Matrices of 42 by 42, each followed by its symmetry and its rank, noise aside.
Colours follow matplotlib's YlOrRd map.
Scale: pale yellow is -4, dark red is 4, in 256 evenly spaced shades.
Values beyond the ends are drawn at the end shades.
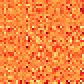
no symmetry, rank six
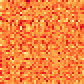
no symmetry, rank five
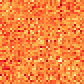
symmetric, rank five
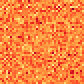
symmetric, rank six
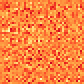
no symmetry, rank six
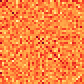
symmetric, rank six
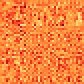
no symmetry, rank six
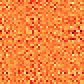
no symmetry, rank five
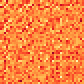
symmetric, rank seven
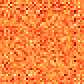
no symmetry, rank six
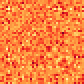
symmetric, rank six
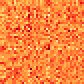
symmetric, rank five
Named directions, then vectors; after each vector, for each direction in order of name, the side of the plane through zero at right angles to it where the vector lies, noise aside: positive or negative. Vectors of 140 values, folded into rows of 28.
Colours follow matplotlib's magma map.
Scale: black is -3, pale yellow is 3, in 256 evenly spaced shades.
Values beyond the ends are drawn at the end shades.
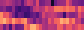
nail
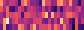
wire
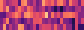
negative, positive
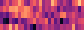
negative, negative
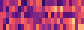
positive, negative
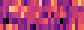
negative, negative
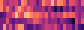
negative, positive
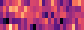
negative, negative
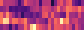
positive, positive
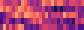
negative, positive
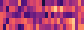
positive, negative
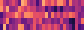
negative, positive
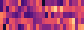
positive, negative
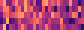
negative, positive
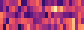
positive, negative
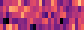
negative, negative
